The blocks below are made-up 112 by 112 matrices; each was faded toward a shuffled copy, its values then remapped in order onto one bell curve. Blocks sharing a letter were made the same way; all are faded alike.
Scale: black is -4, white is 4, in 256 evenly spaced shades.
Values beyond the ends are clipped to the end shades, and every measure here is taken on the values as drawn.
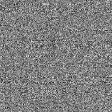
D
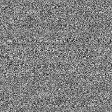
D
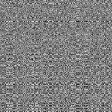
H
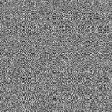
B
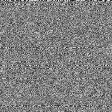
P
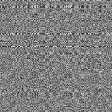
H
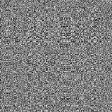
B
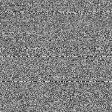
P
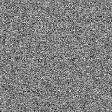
D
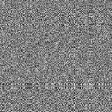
B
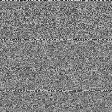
P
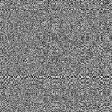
B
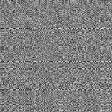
H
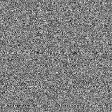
D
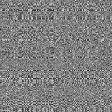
H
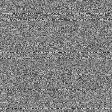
P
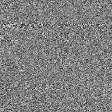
D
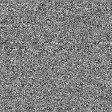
D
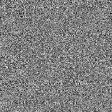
D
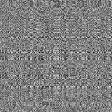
H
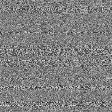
P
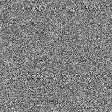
D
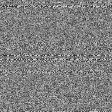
P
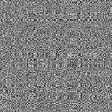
B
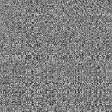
B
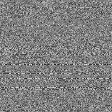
P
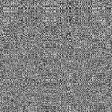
B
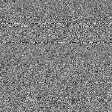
P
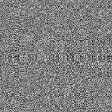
B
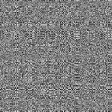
B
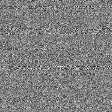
P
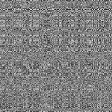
H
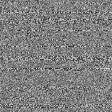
P
